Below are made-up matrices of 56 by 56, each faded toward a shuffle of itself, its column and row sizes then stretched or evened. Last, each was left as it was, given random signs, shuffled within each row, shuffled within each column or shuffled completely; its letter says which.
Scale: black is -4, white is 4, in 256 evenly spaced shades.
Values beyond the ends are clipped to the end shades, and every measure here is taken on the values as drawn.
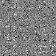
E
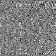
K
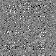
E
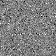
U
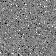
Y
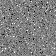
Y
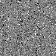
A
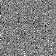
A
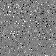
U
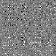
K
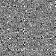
E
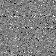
U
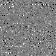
U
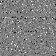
U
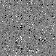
A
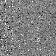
A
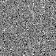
A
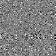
K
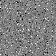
A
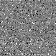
U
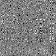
K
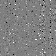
A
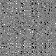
K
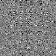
K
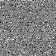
U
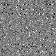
U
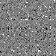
E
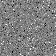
Y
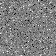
Y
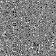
K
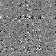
K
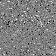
U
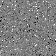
Y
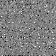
U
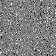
A
